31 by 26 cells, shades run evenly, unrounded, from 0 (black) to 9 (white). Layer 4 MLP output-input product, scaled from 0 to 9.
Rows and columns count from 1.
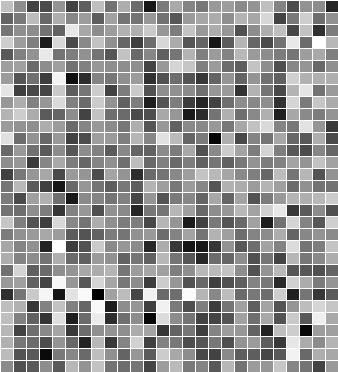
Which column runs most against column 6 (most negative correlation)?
25
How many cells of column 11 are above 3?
25
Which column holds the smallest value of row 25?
8
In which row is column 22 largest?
18
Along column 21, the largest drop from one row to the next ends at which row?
19
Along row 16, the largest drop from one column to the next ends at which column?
3
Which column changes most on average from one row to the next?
4
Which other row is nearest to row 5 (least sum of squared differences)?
20
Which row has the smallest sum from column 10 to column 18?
9
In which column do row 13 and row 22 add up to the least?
16
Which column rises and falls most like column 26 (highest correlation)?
23
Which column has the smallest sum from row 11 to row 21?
6
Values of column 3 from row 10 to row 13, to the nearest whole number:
6 5 5 4
